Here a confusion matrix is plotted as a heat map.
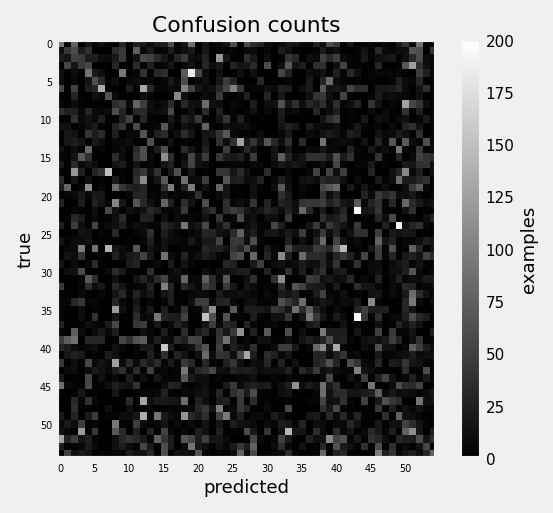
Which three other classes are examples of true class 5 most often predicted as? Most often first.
39, 18, 24
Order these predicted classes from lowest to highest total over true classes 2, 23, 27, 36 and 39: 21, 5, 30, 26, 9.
30, 26, 9, 5, 21
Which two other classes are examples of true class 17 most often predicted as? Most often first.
7, 2
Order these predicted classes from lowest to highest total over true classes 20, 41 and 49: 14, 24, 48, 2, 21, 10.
10, 48, 2, 14, 21, 24
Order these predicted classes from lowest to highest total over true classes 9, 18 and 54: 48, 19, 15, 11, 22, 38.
22, 19, 48, 11, 38, 15
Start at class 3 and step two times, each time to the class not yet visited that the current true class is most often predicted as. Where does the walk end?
33
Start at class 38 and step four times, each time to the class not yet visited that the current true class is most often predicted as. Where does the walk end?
32
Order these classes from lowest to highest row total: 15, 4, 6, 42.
4, 42, 15, 6
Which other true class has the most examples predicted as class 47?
44
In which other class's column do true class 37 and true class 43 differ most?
18
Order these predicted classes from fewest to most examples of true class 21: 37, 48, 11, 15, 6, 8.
6, 48, 37, 11, 15, 8
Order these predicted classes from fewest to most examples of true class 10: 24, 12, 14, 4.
14, 4, 12, 24
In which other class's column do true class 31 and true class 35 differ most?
8
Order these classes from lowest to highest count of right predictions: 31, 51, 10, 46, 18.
31, 10, 46, 18, 51
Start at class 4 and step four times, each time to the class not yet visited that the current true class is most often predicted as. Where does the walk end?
15
